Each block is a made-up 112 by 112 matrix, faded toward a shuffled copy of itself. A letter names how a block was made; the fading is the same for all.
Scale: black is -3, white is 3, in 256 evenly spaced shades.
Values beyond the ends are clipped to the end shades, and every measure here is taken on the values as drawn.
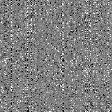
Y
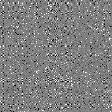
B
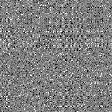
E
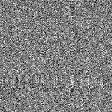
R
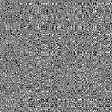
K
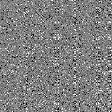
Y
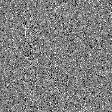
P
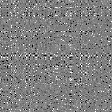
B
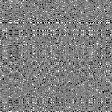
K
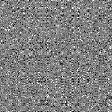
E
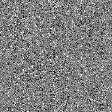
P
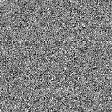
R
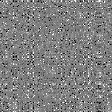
B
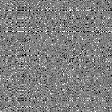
K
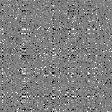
B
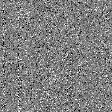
P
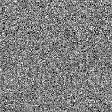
R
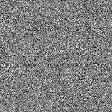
R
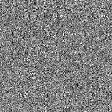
R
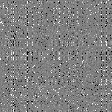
B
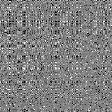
K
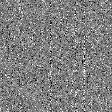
P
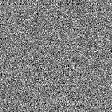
R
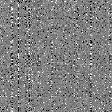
Y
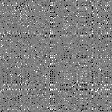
B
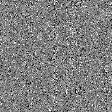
P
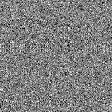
R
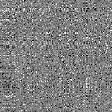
E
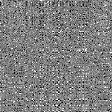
E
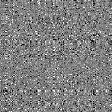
E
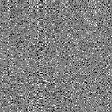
E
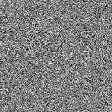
R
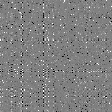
B
